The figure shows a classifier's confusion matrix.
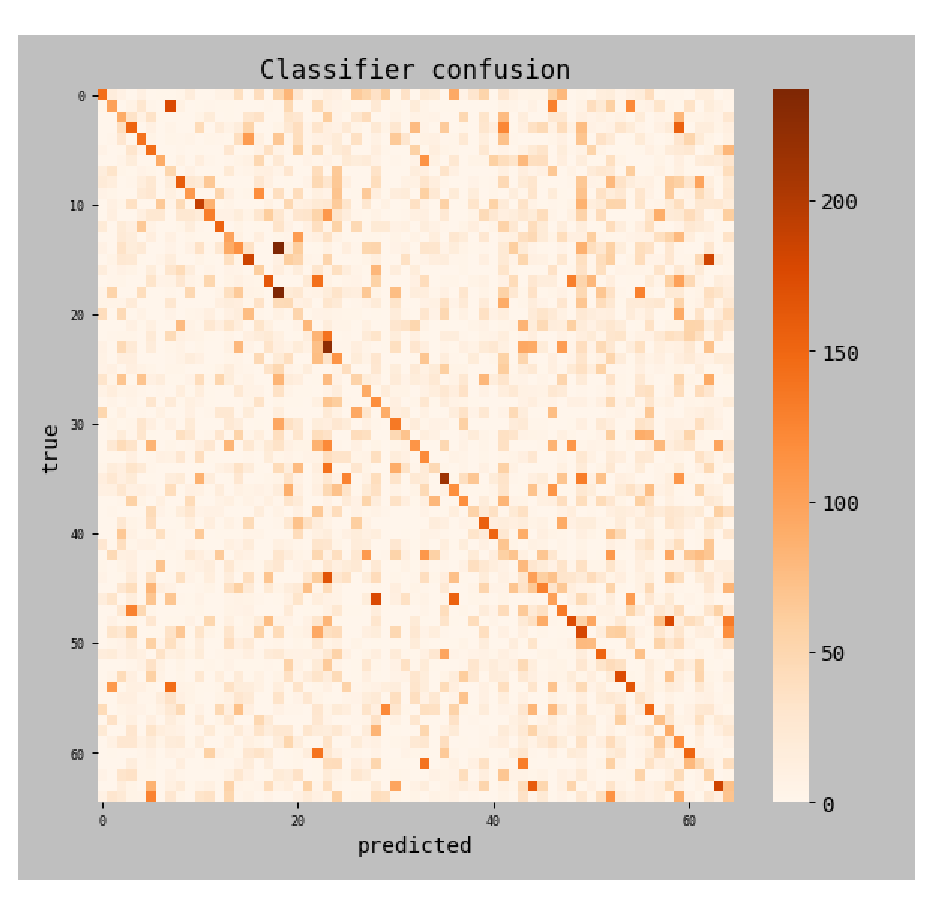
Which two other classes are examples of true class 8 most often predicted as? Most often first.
61, 52
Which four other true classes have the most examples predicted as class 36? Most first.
46, 0, 44, 56
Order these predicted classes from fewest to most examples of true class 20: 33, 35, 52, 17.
17, 52, 33, 35
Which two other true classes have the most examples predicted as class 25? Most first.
35, 54
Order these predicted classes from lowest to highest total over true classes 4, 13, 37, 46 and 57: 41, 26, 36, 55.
26, 55, 41, 36
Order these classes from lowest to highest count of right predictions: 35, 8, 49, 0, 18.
0, 8, 49, 35, 18
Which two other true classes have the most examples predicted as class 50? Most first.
48, 17
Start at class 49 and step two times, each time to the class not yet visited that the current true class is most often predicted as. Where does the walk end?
5
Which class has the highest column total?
23
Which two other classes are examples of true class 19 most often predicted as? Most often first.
41, 49
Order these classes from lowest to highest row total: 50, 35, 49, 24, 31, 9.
50, 24, 31, 9, 49, 35
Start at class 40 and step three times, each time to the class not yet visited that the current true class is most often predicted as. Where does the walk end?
33
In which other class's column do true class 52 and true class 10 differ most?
11
